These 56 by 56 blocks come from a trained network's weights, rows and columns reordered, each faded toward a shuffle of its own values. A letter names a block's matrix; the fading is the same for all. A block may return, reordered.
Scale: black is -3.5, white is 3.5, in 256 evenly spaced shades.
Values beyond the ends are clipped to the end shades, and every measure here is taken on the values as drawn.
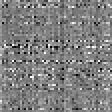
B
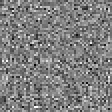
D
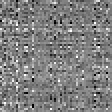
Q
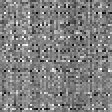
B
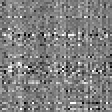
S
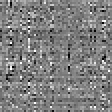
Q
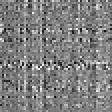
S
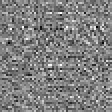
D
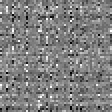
Q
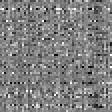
B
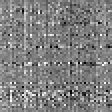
S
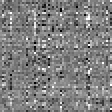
Q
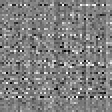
B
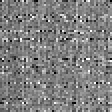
B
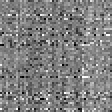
B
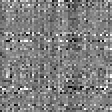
S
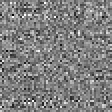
D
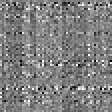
S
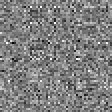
D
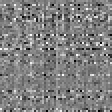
B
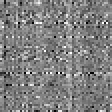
B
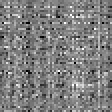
S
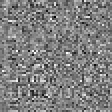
D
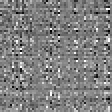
Q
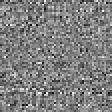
D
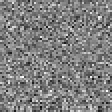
D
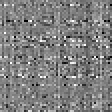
B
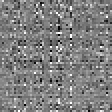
Q
